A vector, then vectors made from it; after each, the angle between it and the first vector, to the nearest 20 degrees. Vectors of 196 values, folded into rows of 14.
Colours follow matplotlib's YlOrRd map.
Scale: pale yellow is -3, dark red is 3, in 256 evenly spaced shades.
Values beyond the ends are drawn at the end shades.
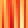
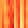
20 degrees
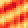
100 degrees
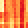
120 degrees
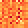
80 degrees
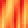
120 degrees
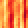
40 degrees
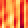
160 degrees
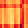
140 degrees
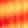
100 degrees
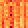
40 degrees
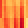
140 degrees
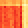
100 degrees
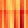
160 degrees
